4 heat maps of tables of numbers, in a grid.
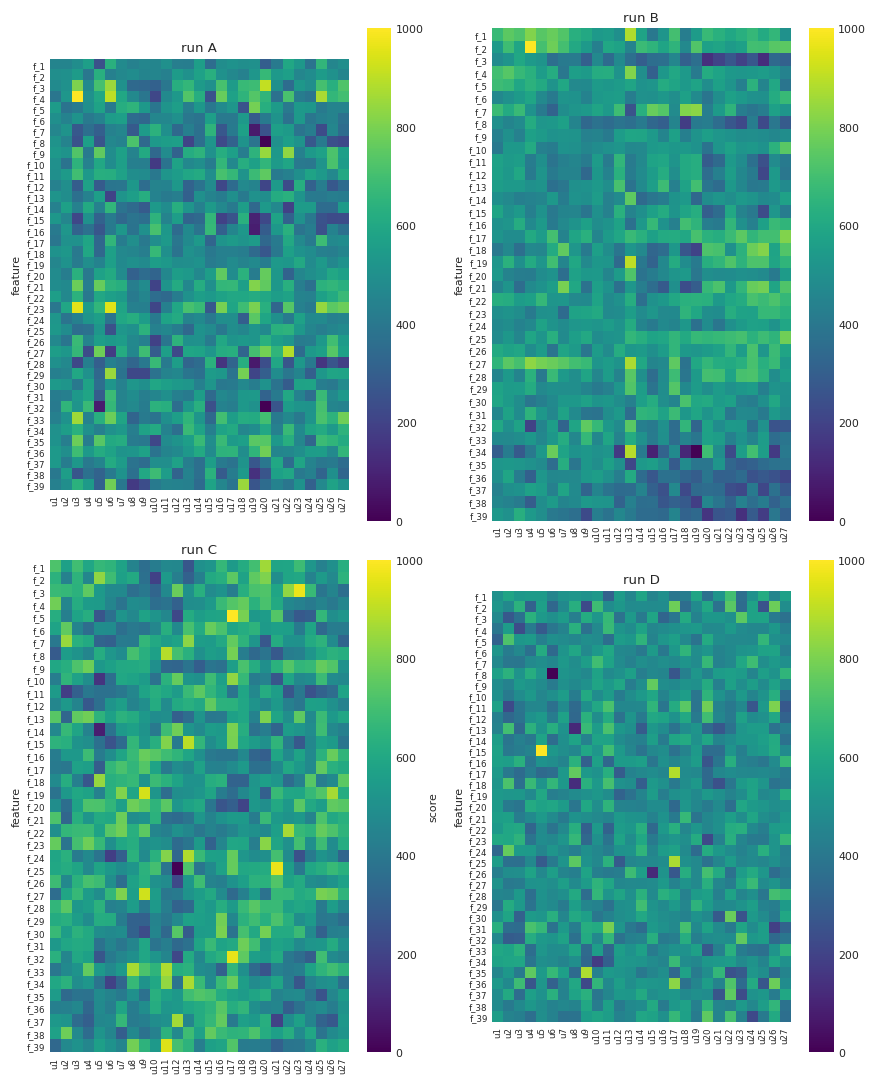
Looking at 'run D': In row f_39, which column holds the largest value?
u20
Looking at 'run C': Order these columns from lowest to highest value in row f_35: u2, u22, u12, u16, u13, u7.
u2, u7, u22, u12, u16, u13
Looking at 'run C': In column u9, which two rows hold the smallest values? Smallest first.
f_30, f_29
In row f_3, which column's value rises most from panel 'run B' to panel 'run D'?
u23
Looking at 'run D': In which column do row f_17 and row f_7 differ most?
u17
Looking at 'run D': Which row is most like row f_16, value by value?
f_33
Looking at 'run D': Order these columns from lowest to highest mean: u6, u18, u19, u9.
u6, u19, u9, u18
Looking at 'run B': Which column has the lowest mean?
u15
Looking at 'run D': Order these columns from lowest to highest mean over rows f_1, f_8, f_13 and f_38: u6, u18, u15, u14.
u6, u14, u18, u15
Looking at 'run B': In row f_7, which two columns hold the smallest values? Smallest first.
u13, u6
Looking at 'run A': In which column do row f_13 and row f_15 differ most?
u19
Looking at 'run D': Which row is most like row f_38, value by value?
f_10
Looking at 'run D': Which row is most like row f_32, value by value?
f_3
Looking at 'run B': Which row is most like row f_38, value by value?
f_36
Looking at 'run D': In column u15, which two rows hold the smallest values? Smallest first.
f_26, f_22
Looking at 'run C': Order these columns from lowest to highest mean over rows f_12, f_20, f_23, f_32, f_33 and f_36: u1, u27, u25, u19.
u19, u1, u27, u25
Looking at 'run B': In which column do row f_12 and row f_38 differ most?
u19
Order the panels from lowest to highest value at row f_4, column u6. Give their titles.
run D, run C, run B, run A
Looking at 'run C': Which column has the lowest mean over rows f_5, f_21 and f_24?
u12
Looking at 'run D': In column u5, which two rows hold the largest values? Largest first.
f_15, f_31
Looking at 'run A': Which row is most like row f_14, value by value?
f_30
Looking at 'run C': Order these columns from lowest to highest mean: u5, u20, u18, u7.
u5, u7, u20, u18
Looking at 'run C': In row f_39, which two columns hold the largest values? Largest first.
u11, u8
